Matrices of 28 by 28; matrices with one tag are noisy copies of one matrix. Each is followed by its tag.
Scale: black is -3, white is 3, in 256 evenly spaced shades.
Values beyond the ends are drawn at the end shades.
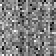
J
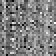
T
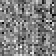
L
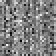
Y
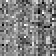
L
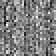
Y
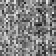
L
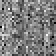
J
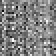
T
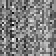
T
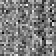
L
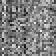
T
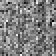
L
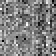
L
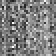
T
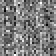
Y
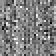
Y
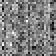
J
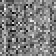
T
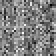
Y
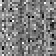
J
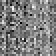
T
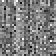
Y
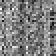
J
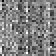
J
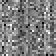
J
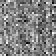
L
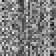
J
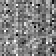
L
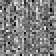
Y
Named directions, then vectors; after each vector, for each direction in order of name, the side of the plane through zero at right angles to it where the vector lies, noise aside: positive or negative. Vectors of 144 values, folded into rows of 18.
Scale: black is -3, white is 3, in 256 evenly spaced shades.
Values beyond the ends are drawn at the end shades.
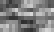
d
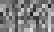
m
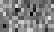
negative, positive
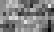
negative, negative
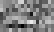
negative, positive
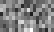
negative, positive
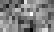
positive, negative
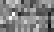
negative, negative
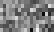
negative, negative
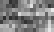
positive, positive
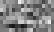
negative, positive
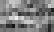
negative, negative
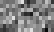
negative, positive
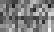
positive, positive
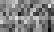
negative, negative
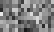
positive, negative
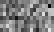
positive, positive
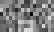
negative, positive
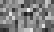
negative, positive
